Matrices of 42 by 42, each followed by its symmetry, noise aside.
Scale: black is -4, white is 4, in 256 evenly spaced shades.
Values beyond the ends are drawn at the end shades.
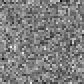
no symmetry.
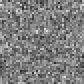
mirrored left to right.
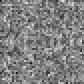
mirrored top to bottom.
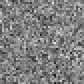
antisymmetric.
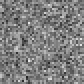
mirrored top to bottom.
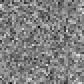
no symmetry.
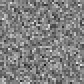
same after a half turn.
